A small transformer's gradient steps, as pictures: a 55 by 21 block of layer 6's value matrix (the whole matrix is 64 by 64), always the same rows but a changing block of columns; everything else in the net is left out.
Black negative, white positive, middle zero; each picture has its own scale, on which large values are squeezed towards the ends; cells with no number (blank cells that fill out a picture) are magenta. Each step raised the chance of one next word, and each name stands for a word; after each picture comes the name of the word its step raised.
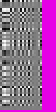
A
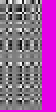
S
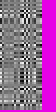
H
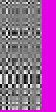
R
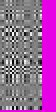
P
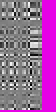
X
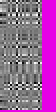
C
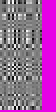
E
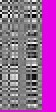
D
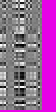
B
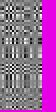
D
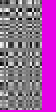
X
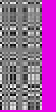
R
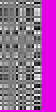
R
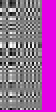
X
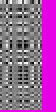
S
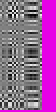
D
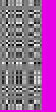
H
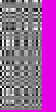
A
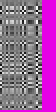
D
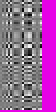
C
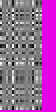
H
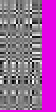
H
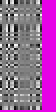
E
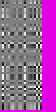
R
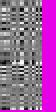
P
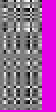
B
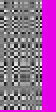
X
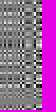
S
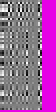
C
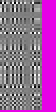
R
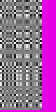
D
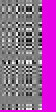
P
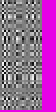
S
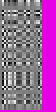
H
